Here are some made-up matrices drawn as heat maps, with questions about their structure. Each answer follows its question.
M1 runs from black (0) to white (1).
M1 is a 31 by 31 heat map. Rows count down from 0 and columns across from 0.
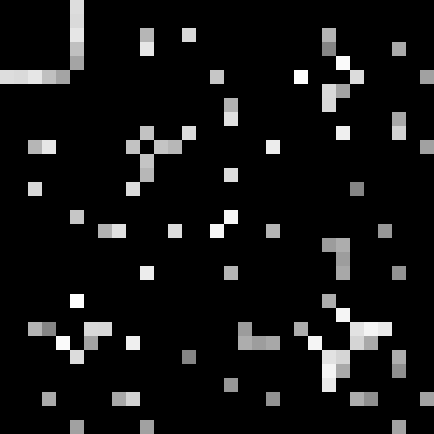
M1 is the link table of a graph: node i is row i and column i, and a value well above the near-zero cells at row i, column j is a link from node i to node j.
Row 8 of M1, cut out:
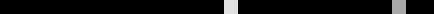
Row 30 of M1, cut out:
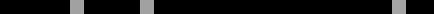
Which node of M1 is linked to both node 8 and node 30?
node 28
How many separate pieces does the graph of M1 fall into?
4
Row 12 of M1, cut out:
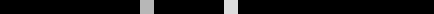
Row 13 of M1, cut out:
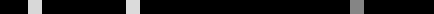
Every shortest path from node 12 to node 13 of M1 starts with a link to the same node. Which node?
node 10
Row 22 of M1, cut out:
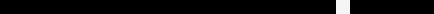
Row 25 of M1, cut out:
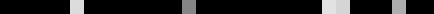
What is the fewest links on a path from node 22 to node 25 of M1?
2
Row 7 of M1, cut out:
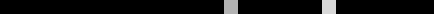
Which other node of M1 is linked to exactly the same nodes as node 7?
node 27
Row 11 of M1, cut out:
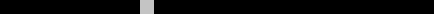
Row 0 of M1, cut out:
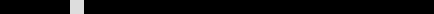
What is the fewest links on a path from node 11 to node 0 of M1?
4
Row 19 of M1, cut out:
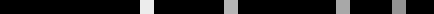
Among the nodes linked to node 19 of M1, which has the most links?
node 24
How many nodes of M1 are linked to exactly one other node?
5
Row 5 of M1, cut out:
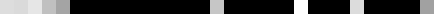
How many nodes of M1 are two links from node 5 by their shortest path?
6
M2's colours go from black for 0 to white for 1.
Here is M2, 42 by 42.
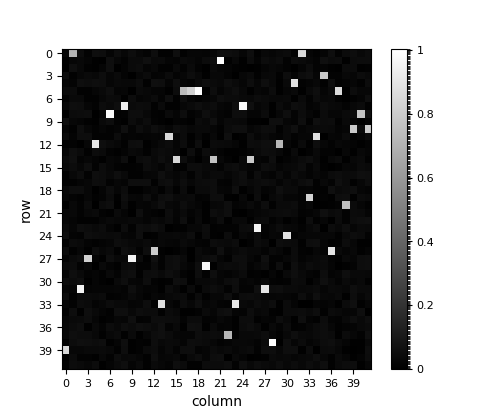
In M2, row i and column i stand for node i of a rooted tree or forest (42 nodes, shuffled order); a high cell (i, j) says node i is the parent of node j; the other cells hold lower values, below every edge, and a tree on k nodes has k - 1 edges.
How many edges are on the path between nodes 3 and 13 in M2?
8
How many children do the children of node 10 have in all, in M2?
1
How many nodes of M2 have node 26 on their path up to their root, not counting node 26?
10
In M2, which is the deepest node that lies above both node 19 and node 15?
14
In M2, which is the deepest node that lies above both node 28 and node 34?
11
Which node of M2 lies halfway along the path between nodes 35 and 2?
27
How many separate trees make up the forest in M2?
4
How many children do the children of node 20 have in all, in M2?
1
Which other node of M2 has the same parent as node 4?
29
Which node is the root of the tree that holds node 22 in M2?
5
